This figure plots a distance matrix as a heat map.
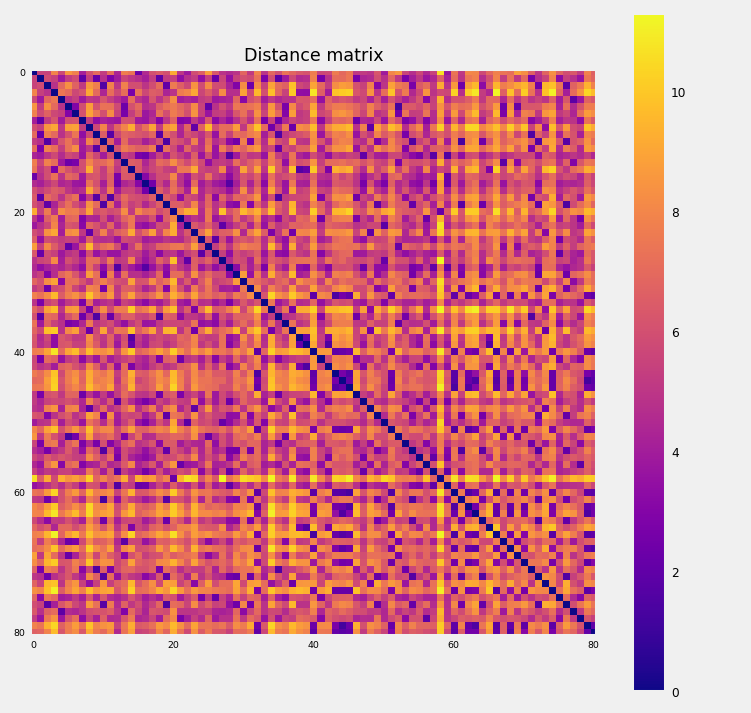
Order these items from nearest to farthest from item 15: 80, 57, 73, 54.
57, 54, 80, 73
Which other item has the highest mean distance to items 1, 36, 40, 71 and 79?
58
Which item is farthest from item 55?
34
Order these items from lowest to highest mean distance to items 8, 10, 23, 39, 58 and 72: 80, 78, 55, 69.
55, 78, 69, 80
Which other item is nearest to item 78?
56
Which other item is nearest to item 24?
26
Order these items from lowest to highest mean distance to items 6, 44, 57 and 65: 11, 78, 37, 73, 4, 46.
4, 78, 46, 11, 73, 37
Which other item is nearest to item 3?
14
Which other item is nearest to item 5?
52
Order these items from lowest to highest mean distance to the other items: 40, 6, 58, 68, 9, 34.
9, 6, 68, 40, 34, 58
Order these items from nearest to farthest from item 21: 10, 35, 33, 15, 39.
35, 33, 15, 10, 39
